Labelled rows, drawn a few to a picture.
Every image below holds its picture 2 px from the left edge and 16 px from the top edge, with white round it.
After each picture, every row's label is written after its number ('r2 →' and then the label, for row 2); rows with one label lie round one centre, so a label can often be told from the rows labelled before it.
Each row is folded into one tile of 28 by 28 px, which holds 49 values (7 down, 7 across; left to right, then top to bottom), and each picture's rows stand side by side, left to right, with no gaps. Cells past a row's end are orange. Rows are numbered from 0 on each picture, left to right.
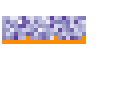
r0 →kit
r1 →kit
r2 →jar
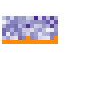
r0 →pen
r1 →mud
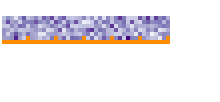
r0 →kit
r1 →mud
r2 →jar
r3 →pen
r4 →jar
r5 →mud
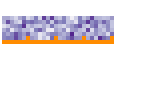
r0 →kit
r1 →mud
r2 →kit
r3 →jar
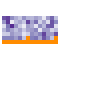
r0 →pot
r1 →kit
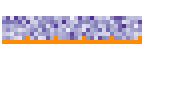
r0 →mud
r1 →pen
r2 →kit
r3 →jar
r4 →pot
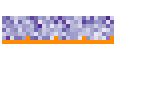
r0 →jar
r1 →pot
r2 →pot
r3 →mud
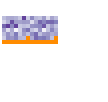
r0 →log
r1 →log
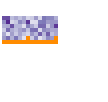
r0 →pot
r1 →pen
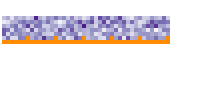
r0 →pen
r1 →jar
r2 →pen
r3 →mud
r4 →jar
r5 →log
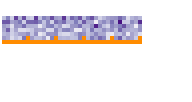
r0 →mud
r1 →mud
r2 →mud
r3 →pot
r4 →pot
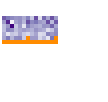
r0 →pot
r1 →mud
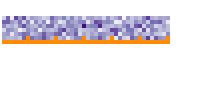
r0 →mud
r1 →kit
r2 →pen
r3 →log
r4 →pen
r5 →jar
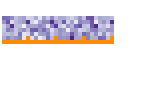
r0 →pot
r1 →pen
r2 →kit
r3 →pot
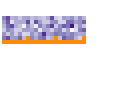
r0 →pot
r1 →kit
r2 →log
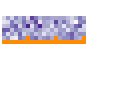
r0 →pen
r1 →pot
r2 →kit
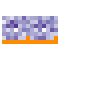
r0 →log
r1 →log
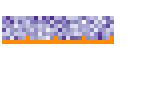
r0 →jar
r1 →mud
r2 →jar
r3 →kit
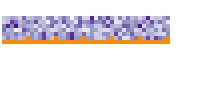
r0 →log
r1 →kit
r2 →kit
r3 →mud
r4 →pen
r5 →jar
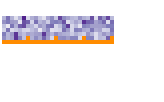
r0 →kit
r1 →kit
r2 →pot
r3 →mud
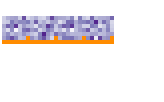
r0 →log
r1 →kit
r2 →log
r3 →jar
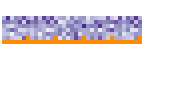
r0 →mud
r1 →mud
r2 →pen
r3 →log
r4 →mud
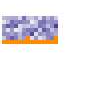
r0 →log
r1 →pen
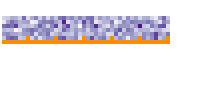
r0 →log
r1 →pen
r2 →pot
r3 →pot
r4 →pen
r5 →kit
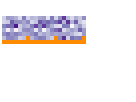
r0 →log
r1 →log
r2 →jar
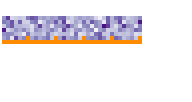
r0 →jar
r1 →pot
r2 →pot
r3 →kit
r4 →pot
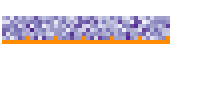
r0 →pen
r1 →jar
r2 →kit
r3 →jar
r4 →kit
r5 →pen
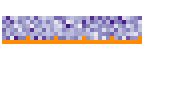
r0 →jar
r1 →jar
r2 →pot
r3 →mud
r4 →jar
